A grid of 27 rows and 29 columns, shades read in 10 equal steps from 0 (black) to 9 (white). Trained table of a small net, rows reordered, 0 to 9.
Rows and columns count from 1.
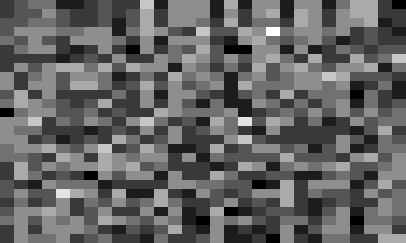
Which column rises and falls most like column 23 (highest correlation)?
14
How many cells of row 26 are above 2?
15
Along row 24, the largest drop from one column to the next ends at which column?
17
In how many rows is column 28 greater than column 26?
15
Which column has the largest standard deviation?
18
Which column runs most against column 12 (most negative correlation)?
13
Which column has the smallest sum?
26
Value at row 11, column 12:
1
